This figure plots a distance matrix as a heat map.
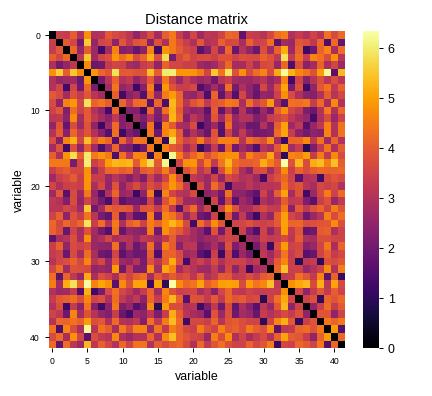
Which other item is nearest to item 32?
41
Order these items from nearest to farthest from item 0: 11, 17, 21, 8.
21, 11, 8, 17
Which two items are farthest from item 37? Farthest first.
17, 3
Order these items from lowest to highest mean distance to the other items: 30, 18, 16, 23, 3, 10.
10, 30, 23, 18, 3, 16
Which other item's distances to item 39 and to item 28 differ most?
31
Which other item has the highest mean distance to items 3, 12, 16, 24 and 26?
5
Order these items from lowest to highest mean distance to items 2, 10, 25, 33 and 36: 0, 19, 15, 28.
15, 28, 19, 0
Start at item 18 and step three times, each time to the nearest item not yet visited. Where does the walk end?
34
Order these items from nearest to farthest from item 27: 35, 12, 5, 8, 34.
12, 34, 8, 35, 5
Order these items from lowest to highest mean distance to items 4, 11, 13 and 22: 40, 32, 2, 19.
2, 19, 40, 32
